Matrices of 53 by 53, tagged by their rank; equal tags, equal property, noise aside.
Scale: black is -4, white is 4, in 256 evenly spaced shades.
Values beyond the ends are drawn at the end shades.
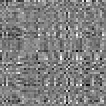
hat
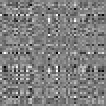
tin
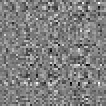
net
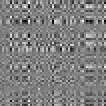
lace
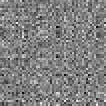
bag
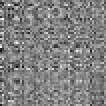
net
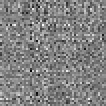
bag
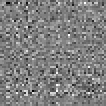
net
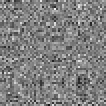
bag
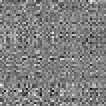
net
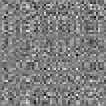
hat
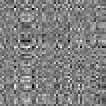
tin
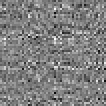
hat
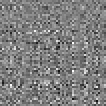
net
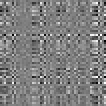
lace
